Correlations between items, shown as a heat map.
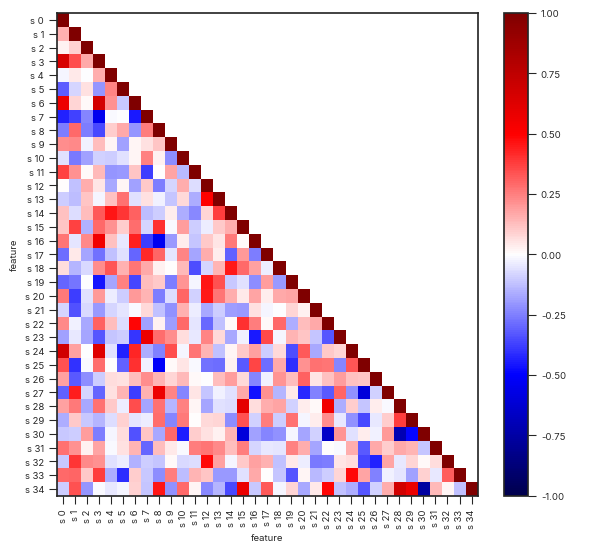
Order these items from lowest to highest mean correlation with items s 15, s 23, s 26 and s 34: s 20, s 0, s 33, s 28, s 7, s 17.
s 33, s 0, s 20, s 7, s 17, s 28
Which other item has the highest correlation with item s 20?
s 12
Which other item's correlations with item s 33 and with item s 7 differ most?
s 3
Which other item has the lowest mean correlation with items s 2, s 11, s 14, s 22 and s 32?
s 7
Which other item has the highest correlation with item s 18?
s 14
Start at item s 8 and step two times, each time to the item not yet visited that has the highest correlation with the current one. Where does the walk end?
s 1
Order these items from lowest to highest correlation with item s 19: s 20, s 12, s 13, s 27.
s 27, s 20, s 13, s 12
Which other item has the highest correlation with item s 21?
s 25
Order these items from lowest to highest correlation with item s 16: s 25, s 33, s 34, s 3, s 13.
s 34, s 13, s 33, s 25, s 3
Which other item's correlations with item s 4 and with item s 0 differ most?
s 24
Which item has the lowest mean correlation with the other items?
s 30
